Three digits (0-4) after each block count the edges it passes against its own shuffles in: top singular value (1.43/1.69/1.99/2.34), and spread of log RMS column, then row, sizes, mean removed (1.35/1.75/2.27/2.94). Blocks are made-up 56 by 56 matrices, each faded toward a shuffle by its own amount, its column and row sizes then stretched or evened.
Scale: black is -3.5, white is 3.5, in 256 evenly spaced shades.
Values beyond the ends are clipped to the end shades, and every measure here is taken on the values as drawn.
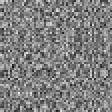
3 0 2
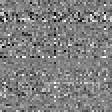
0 2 4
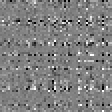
3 3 4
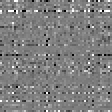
3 2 4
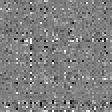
2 3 3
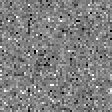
0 0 1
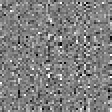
3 3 1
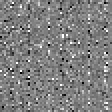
2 3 0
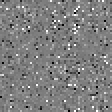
0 2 2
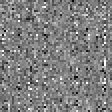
0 3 1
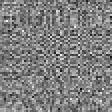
4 2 2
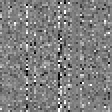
2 4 0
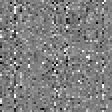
3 3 0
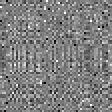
4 0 0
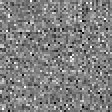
2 0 0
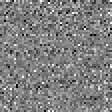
0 1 3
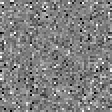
1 2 0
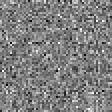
3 1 2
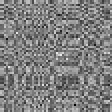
4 1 1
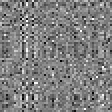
4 3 1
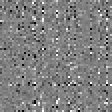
2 3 2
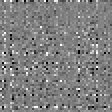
3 3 3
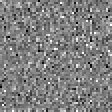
3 1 1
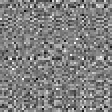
4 1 3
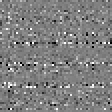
1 1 4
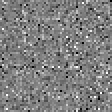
1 2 1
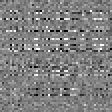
4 1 4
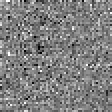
2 2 1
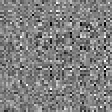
4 3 2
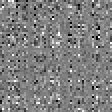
0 4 3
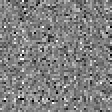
0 2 2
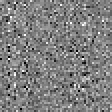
3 2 0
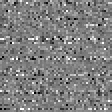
0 0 4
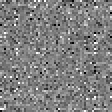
0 2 2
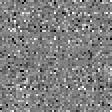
0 1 3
